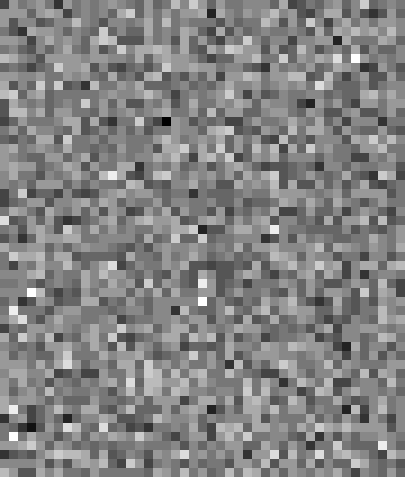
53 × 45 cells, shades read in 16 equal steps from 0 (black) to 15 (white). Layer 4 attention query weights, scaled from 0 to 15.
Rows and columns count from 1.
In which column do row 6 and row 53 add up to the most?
26
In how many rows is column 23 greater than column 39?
32
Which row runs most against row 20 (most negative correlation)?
14
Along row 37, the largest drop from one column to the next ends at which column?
38
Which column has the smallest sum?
39
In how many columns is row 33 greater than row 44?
18
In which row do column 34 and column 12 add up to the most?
48
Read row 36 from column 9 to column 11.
8 7 7
